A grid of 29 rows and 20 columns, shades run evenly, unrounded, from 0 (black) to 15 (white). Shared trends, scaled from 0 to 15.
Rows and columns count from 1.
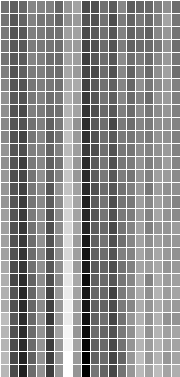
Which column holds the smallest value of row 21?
10
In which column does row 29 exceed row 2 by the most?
8
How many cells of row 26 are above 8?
11
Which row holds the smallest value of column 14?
28
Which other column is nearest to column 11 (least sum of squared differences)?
2
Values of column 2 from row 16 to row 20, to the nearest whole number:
5 5 5 5 5
